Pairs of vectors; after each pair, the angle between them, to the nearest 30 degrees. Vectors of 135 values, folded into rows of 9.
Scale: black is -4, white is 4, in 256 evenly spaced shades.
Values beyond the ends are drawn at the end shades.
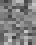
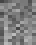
60 degrees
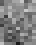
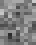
60 degrees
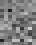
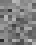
30 degrees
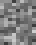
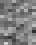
150 degrees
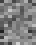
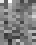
90 degrees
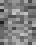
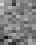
90 degrees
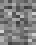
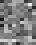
90 degrees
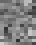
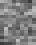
150 degrees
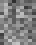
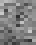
120 degrees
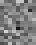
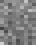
120 degrees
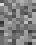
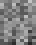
60 degrees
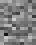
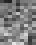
120 degrees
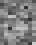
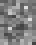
150 degrees
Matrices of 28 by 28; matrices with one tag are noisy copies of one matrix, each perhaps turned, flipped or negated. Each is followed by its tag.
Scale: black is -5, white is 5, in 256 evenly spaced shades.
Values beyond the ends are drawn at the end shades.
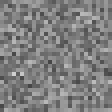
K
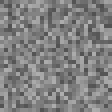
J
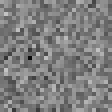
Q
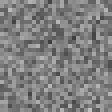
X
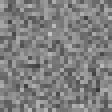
X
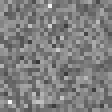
Q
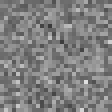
Q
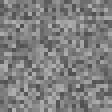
K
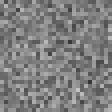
X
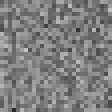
J
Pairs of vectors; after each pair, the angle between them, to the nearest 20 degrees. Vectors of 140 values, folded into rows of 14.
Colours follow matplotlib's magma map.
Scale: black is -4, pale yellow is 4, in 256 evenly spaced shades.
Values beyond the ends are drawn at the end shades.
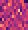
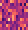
80 degrees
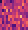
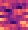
100 degrees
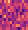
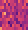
80 degrees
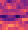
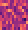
100 degrees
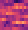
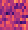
140 degrees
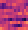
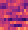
20 degrees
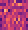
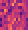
40 degrees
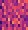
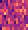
80 degrees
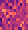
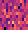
60 degrees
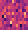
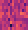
60 degrees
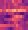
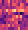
40 degrees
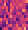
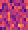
100 degrees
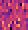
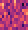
100 degrees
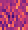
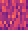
120 degrees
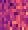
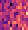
20 degrees
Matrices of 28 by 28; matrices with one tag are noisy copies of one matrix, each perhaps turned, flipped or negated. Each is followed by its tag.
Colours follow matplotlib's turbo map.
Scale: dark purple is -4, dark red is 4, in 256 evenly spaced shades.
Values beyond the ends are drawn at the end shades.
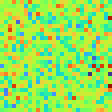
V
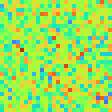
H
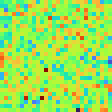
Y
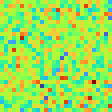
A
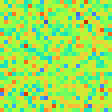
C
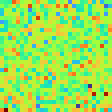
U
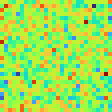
U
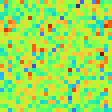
A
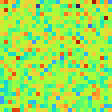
U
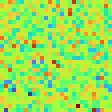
A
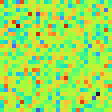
C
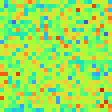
U
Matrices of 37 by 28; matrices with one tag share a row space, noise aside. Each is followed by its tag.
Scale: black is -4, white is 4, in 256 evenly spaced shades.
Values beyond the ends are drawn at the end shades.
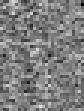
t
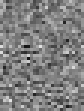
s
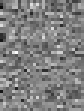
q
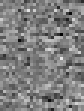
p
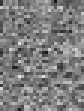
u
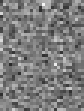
u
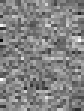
q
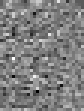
t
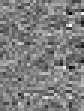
p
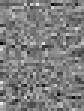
q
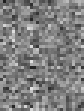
t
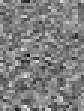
s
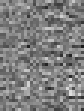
p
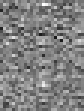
u
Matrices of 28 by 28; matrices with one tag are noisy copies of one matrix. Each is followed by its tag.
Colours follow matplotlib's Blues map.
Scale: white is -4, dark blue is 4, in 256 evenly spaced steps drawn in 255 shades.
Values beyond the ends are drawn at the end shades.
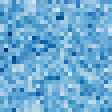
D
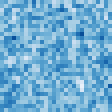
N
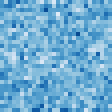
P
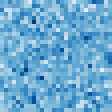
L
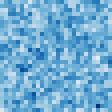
L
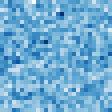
D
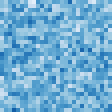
D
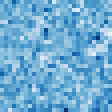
P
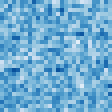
N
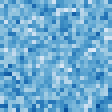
P
